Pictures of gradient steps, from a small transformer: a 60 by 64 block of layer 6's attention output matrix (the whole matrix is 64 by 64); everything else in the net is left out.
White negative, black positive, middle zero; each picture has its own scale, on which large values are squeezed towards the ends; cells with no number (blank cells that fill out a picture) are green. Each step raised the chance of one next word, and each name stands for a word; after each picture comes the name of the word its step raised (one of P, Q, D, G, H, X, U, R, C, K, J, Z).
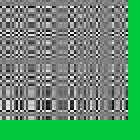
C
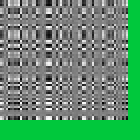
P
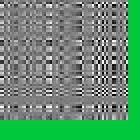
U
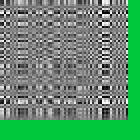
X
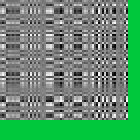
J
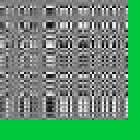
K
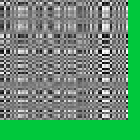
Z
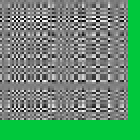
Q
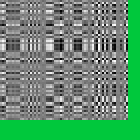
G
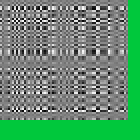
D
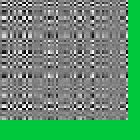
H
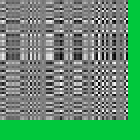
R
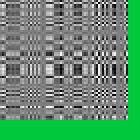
U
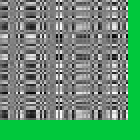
Z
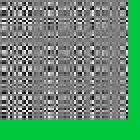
D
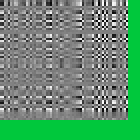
X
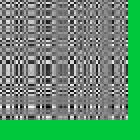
U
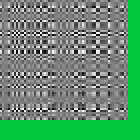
C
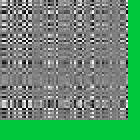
X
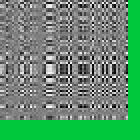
U
